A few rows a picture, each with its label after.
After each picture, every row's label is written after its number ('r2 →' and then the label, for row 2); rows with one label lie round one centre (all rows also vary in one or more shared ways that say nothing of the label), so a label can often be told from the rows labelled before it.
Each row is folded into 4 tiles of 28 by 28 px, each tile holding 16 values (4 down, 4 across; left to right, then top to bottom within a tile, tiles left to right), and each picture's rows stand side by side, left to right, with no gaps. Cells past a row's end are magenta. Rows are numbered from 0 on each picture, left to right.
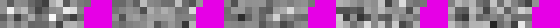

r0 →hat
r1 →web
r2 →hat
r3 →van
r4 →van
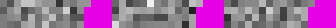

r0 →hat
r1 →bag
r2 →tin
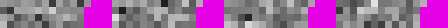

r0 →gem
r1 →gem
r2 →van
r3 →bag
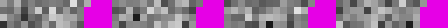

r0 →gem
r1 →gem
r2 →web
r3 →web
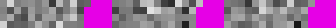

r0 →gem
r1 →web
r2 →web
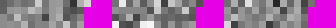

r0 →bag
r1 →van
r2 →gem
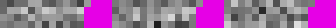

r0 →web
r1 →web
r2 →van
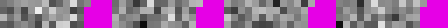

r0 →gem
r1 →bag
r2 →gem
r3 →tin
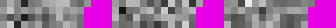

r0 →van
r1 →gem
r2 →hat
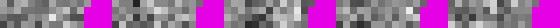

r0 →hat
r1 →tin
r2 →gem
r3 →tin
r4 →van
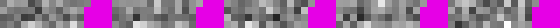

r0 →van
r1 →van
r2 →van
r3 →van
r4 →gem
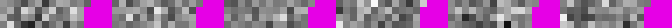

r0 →tin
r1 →tin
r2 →web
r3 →bag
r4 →hat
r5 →van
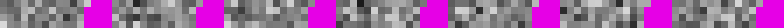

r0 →bag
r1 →van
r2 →van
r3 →web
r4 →web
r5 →hat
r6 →web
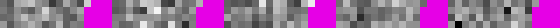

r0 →web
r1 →web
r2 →bag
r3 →van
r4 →gem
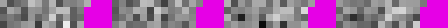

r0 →hat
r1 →tin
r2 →hat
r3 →hat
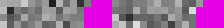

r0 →gem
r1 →van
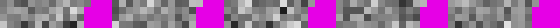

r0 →web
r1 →bag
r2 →gem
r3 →bag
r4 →gem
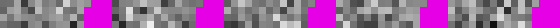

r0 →web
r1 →web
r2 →gem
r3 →tin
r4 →gem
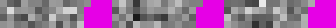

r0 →hat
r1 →van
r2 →bag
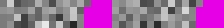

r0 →tin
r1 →gem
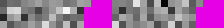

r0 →hat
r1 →gem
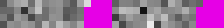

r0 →bag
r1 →web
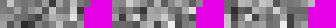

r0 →gem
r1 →web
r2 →bag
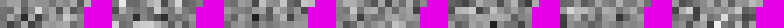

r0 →gem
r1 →van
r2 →bag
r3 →gem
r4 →web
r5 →tin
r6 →hat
